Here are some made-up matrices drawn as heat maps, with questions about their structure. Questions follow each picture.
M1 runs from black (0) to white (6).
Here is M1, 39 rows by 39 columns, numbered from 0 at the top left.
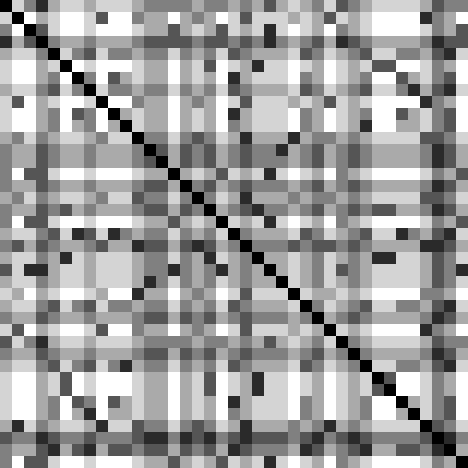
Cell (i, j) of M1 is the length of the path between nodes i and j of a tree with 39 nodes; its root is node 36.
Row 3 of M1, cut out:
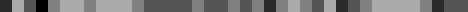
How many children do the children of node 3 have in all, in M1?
4
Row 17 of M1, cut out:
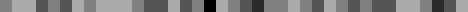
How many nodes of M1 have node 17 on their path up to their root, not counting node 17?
4
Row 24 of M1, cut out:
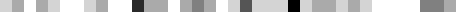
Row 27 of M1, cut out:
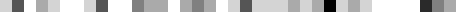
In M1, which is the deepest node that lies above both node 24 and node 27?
20
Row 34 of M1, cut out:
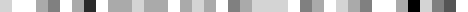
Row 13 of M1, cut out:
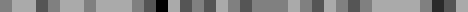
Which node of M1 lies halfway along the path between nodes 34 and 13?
37
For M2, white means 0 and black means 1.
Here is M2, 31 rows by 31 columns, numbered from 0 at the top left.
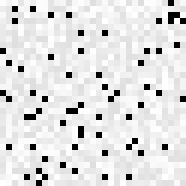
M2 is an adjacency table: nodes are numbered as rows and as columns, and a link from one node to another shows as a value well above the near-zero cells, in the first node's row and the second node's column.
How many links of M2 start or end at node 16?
7
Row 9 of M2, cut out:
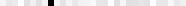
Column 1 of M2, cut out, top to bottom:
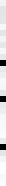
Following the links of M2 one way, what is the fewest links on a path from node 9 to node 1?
3
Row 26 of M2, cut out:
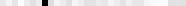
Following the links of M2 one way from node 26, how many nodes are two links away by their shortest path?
1
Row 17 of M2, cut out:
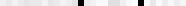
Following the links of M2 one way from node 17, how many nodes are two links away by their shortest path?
1
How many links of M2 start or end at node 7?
4
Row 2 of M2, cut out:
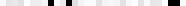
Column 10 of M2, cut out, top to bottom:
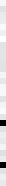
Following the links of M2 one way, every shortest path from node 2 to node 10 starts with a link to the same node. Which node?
node 8
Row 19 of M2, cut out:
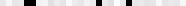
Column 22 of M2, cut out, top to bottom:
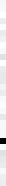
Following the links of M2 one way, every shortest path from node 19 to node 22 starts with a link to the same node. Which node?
node 5
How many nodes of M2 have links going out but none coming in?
5
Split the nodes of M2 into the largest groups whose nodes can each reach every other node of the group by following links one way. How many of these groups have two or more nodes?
1
